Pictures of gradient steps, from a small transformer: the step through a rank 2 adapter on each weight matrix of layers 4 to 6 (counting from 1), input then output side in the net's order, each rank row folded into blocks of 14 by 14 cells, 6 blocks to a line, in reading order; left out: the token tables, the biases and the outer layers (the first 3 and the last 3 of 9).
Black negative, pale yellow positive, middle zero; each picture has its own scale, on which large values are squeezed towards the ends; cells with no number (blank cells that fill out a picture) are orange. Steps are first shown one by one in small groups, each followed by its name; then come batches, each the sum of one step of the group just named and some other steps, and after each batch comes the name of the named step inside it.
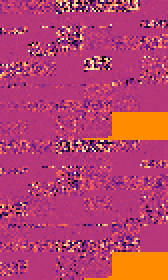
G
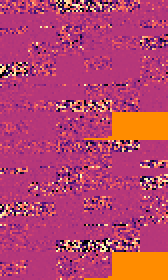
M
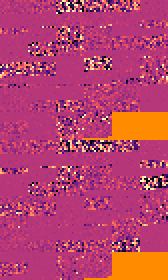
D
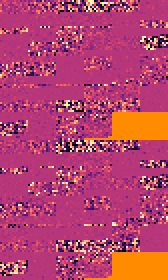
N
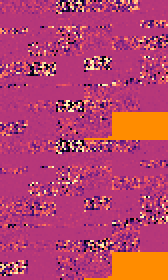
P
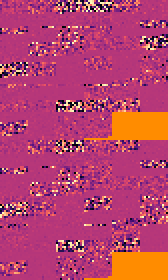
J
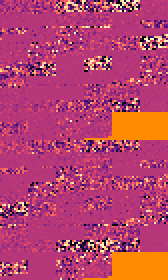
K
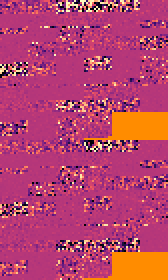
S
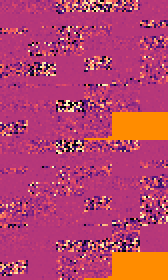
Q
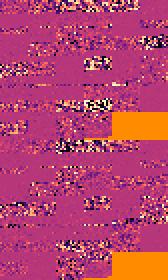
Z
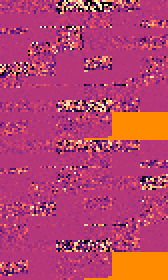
M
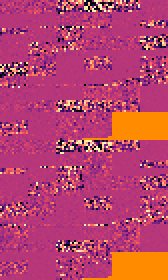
Z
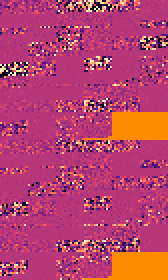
S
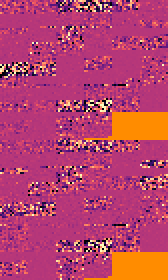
M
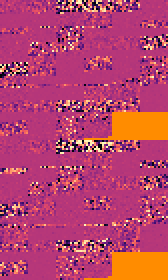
N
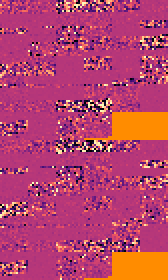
Q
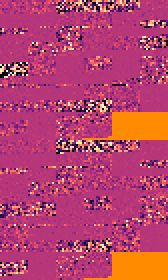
M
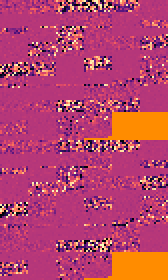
P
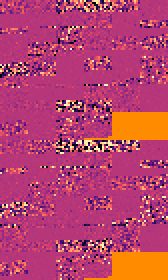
Q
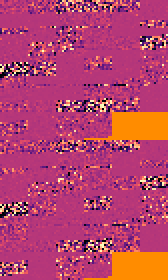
Q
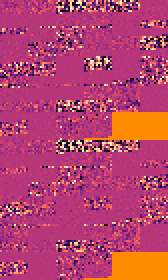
P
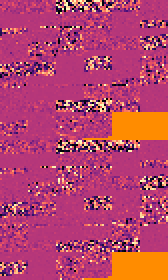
Q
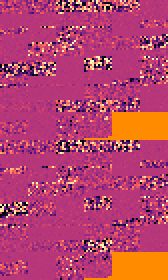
P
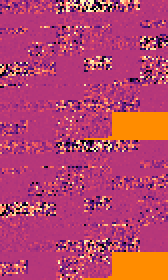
S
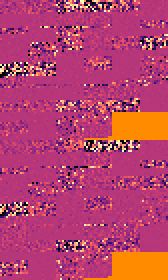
S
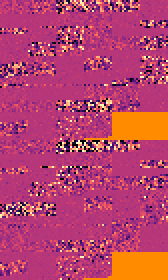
Q
